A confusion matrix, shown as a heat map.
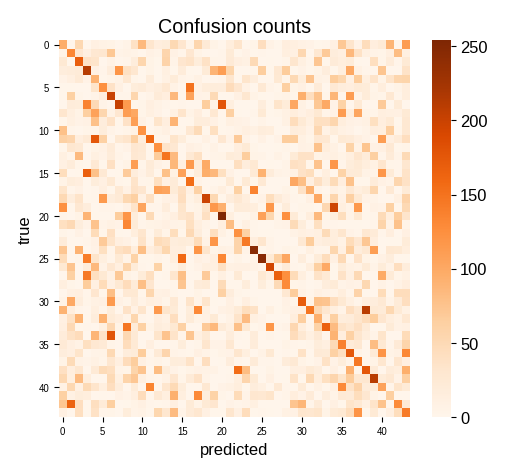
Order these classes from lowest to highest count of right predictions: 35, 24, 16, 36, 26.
35, 16, 36, 26, 24
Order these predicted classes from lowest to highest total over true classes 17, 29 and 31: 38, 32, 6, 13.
32, 6, 13, 38
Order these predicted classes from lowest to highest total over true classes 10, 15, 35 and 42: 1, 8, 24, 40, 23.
23, 24, 8, 1, 40
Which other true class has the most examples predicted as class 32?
18
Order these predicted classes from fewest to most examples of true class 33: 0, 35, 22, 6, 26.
0, 35, 6, 22, 26
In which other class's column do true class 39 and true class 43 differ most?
37
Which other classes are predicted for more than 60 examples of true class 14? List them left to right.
9, 16, 18, 32, 34
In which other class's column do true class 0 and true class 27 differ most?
3
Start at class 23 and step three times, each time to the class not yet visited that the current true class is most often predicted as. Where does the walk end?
6
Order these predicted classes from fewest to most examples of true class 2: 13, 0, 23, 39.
23, 0, 39, 13
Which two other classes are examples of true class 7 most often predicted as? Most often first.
20, 3
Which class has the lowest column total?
27
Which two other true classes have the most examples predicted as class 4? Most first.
11, 8
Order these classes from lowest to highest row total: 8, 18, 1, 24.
1, 8, 18, 24
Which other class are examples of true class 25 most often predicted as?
15
